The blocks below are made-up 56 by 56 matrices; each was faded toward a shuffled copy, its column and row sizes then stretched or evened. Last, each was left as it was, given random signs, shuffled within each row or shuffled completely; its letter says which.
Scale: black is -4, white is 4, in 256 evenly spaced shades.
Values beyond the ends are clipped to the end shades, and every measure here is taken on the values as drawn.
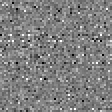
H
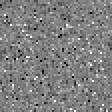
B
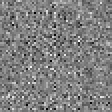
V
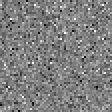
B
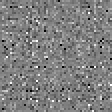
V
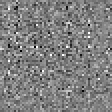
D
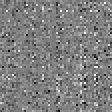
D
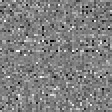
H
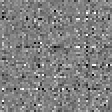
D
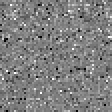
H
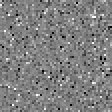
B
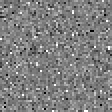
B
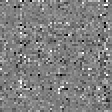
D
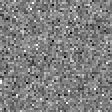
B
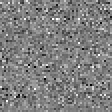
H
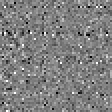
V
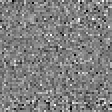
H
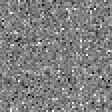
B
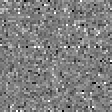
H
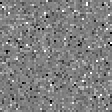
B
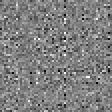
D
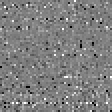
H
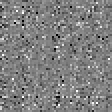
D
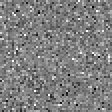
B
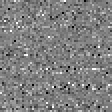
H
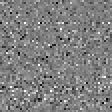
H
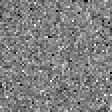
B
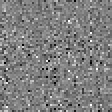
D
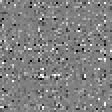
D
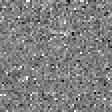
H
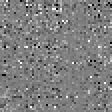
D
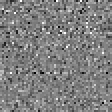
H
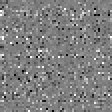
V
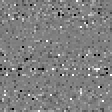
H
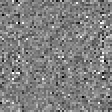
D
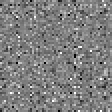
D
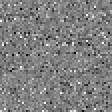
H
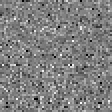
H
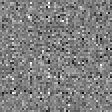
D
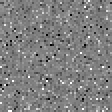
B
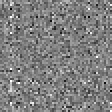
D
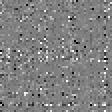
D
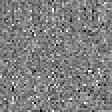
V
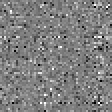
D
